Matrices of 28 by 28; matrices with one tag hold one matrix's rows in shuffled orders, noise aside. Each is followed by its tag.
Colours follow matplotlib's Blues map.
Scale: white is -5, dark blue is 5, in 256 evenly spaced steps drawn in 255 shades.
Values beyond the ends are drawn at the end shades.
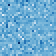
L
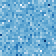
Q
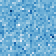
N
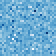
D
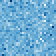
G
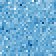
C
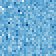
L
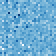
L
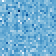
L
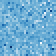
G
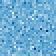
D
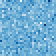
Q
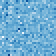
L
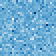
D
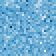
G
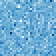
N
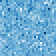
Q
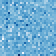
L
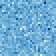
Q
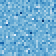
C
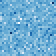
N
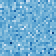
N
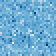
D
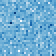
N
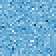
D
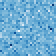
N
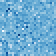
L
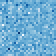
L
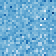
G
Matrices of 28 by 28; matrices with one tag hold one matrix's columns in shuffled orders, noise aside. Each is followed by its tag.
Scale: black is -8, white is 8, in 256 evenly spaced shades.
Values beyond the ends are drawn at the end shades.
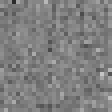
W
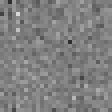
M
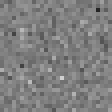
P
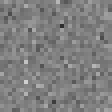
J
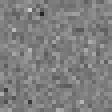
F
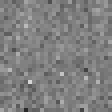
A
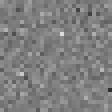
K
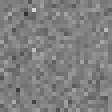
F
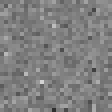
A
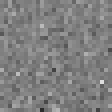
A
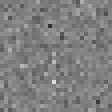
J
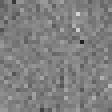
M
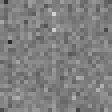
M
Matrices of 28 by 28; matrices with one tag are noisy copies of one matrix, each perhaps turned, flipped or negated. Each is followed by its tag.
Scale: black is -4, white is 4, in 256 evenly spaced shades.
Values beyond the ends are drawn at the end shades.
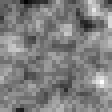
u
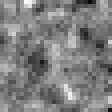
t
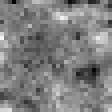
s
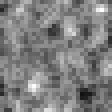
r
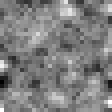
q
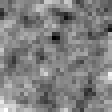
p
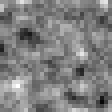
r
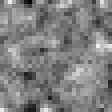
q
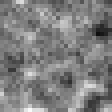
u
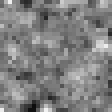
q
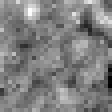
u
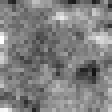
s
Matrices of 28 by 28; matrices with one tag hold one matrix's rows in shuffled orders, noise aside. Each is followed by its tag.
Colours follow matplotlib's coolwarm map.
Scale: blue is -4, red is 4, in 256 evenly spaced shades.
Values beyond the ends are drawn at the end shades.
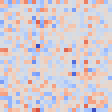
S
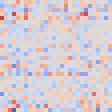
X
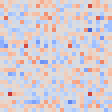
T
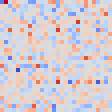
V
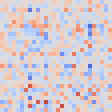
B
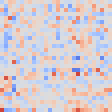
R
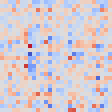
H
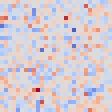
S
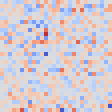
B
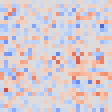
R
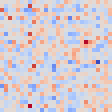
V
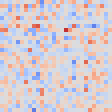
S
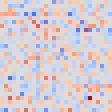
T
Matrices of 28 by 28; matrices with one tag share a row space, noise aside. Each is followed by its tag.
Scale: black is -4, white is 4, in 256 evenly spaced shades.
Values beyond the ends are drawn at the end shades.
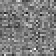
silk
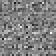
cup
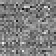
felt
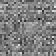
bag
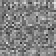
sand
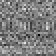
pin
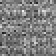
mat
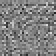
sand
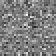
cup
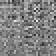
silk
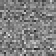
mat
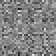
cup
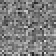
cup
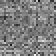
silk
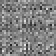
pin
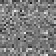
sand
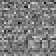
cup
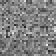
sand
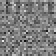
sand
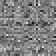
silk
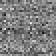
mat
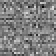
silk
